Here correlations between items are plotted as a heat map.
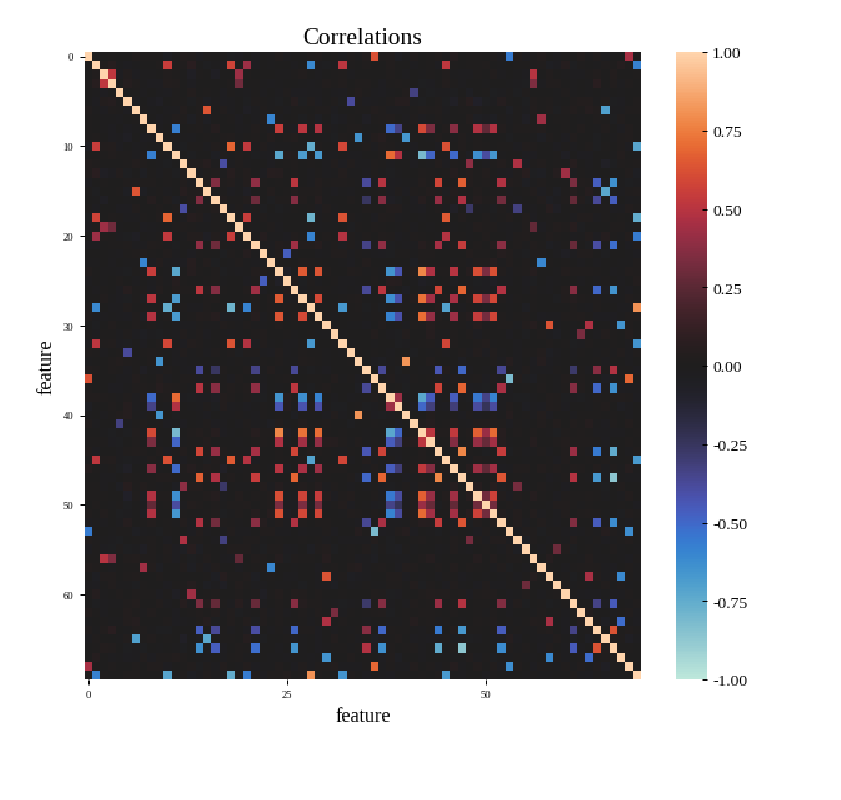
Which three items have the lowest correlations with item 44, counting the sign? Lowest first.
66, 64, 35
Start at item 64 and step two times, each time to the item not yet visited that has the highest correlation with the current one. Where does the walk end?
35
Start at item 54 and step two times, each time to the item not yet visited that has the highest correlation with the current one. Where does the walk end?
48
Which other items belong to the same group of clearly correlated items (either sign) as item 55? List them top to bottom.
59
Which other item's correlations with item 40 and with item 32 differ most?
34
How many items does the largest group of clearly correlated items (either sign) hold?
13
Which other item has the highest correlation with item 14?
47
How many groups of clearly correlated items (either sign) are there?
16
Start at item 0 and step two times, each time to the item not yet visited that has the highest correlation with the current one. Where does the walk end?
68
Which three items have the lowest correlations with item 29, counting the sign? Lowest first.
11, 38, 39
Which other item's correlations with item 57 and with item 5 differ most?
23
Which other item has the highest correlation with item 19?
2
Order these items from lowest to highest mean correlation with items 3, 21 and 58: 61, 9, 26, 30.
9, 61, 26, 30
